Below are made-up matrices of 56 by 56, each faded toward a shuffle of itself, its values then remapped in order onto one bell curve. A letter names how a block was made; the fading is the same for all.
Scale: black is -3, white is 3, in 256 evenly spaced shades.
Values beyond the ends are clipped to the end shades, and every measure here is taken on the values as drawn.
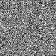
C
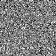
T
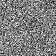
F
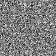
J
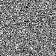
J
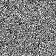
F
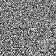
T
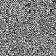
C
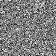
J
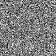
C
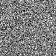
J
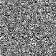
T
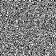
T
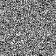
C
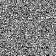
T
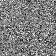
J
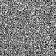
C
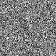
T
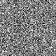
C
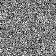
T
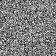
J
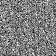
F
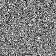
J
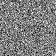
F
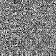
C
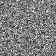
F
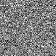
T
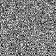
T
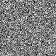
F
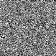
J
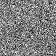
F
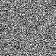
C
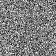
F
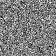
F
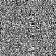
C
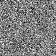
J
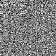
T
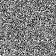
J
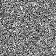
F
